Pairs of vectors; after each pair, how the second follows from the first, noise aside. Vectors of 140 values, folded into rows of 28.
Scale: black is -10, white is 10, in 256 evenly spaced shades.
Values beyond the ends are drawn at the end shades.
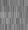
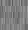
shuffled.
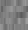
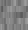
copied.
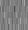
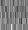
wrapped around, negated, scaled up.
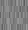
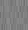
shrunk.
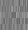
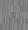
shrunk.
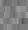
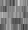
wrapped around, negated, scaled up.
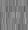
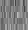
wrapped around, negated, scaled up.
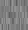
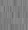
wrapped around, shrunk.
